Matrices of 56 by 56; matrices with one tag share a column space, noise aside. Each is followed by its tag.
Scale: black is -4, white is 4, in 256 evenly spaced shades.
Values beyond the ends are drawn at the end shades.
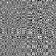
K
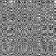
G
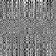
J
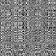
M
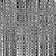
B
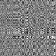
K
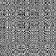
M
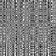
B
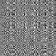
M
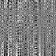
B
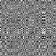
K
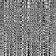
B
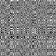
K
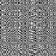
M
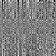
J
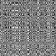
M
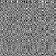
G
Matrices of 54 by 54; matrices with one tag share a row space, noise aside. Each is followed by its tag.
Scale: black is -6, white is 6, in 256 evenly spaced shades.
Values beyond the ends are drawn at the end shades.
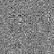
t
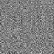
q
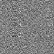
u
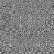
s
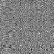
s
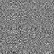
u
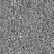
t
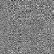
t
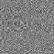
q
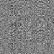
t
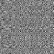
s
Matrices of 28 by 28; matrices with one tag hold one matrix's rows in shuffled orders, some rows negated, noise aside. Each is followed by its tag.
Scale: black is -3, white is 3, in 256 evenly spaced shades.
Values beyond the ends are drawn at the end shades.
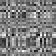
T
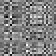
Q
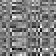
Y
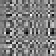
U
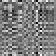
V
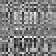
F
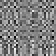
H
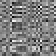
Y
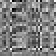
Y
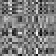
V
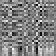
V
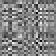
V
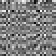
T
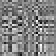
V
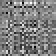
F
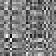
Q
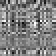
T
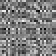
T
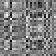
Q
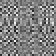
H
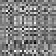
F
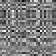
T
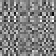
H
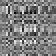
F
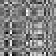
Q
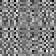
H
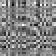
T
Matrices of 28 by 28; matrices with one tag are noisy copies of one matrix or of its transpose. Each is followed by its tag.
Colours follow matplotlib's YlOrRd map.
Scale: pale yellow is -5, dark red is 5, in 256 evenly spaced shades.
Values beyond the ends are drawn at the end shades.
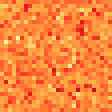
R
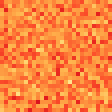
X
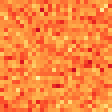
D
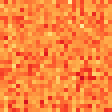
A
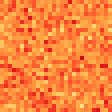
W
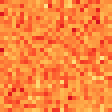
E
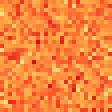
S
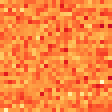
A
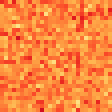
E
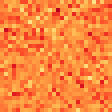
S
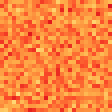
X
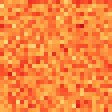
R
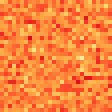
A
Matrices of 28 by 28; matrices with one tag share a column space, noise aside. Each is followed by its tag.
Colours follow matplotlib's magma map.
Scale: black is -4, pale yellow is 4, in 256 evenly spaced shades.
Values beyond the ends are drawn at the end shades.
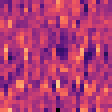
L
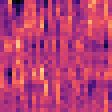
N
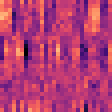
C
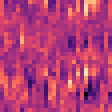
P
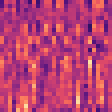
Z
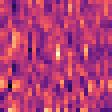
L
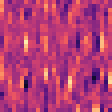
P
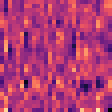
L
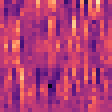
N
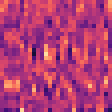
L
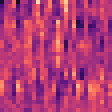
N
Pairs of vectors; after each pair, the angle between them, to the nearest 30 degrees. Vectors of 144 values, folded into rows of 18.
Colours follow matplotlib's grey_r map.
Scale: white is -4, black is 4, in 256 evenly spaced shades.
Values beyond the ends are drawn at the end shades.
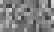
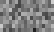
60 degrees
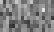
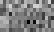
60 degrees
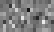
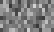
90 degrees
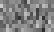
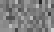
90 degrees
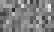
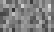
30 degrees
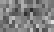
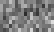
30 degrees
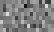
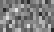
60 degrees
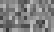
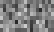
150 degrees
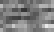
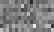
60 degrees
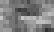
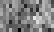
60 degrees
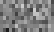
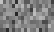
30 degrees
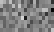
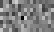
120 degrees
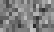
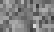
150 degrees
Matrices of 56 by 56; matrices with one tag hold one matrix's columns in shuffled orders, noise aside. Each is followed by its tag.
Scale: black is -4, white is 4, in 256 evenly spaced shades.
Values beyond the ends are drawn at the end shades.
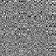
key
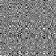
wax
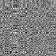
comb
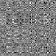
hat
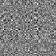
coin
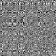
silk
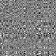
wax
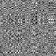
hat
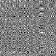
comb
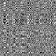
hat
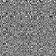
key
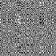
hat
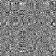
silk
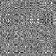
hat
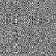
hat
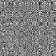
silk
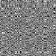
comb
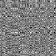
comb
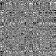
silk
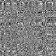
silk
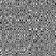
coin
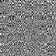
key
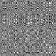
hat
